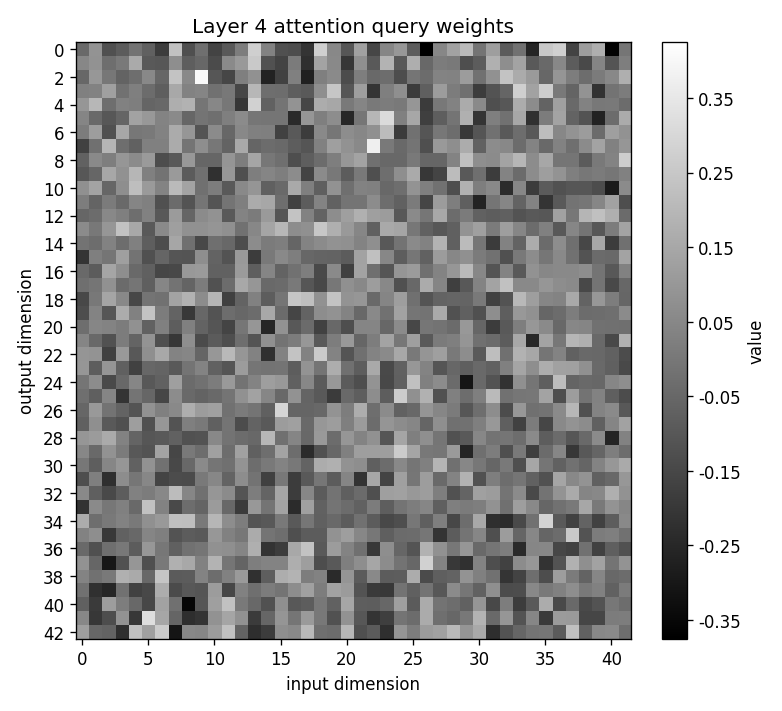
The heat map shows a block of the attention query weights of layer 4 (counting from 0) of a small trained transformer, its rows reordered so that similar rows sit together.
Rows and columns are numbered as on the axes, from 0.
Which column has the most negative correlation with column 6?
13
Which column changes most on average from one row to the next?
29
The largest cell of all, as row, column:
2, 9
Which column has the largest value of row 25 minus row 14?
31
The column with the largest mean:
19
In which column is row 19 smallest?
8
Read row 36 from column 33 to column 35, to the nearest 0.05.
-0.25 0.05 0.05
